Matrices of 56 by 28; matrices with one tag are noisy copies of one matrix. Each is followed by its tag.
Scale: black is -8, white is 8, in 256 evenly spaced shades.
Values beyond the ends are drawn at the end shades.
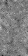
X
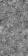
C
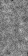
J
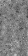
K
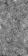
X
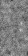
J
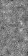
J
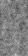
K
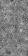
J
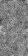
C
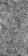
X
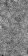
X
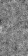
C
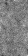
X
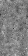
K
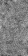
X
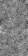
C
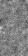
C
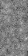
J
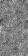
C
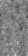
K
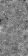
C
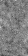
X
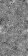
C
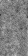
K
